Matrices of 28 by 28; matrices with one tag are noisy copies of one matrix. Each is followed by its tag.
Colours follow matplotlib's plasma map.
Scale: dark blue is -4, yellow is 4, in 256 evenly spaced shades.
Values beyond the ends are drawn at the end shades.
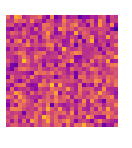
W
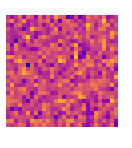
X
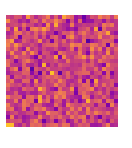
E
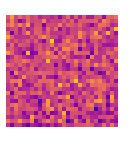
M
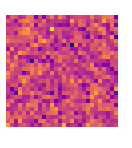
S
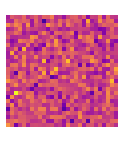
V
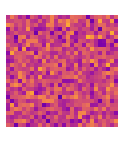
V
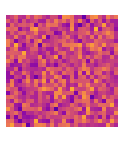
E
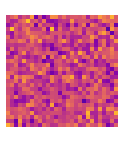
S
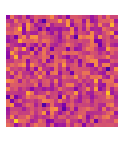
V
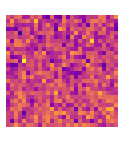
W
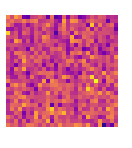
W
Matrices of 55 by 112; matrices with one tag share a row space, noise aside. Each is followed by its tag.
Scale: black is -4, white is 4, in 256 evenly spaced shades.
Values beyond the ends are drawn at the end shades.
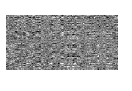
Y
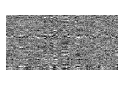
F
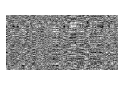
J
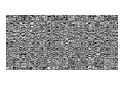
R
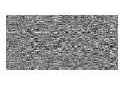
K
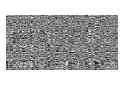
R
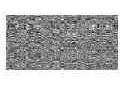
Y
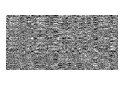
K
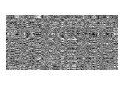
Y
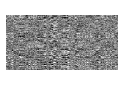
F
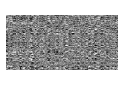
R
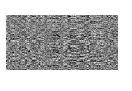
J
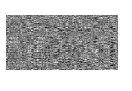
K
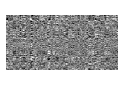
R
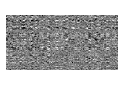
R
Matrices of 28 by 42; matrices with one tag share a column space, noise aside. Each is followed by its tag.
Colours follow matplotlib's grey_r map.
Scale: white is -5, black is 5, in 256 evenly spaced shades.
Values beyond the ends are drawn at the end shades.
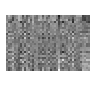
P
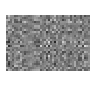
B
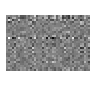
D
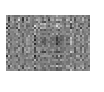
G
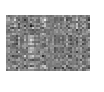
G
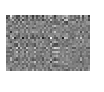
D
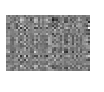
G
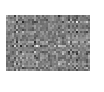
B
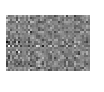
B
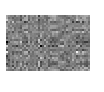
B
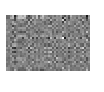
D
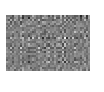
D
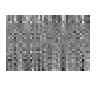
P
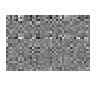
D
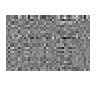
D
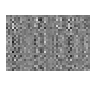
G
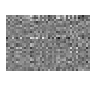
D
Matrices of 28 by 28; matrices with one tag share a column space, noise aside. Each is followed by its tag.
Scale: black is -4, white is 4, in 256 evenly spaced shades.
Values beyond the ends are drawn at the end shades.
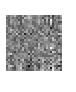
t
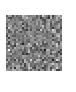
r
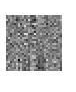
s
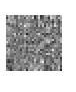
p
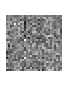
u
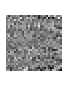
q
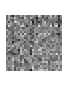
p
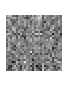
t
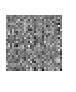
u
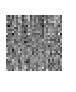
p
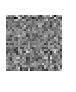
q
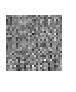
t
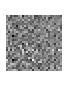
r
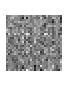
p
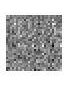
u
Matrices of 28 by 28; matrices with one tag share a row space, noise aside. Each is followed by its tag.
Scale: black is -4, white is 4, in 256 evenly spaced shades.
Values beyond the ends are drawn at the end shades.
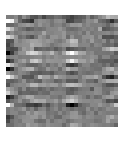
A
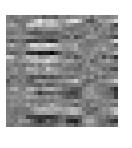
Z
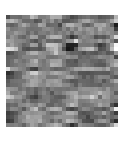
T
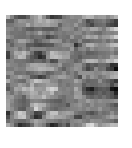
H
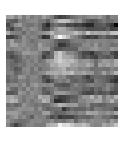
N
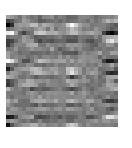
A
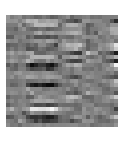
Z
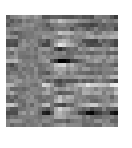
N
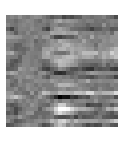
N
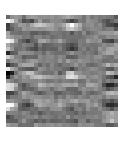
A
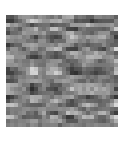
T
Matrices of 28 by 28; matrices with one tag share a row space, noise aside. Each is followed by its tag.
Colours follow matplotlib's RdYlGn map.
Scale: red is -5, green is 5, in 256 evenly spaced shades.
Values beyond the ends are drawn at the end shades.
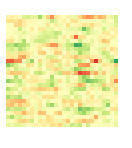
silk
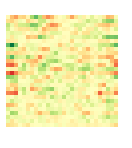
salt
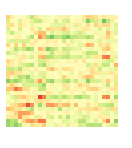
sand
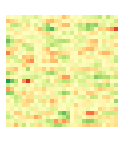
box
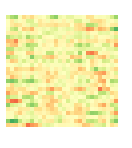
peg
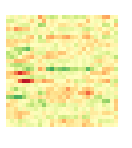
sand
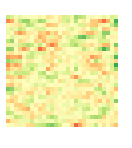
silk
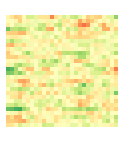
silk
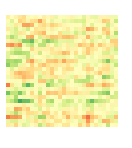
sand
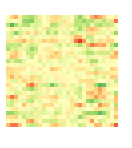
peg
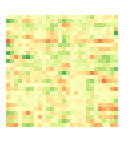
box
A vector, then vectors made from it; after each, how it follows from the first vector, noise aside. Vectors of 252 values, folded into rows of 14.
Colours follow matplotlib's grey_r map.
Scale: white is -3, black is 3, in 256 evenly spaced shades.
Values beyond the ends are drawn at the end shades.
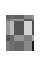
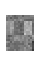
shrunk.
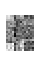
wrapped around.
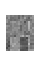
wrapped around, negated, shrunk.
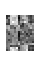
wrapped around.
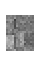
wrapped around, shrunk.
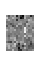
wrapped around, negated, partly zeroed.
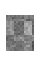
shrunk.
